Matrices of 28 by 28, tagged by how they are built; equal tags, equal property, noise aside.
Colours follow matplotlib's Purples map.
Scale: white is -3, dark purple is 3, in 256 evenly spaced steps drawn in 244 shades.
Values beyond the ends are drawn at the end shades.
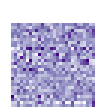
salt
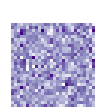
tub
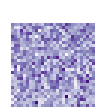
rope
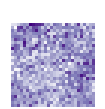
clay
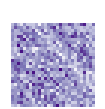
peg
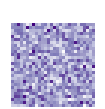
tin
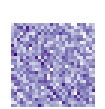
peg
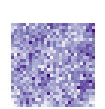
clay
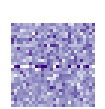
salt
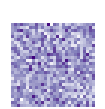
tin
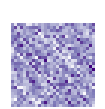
peg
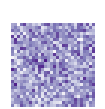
peg
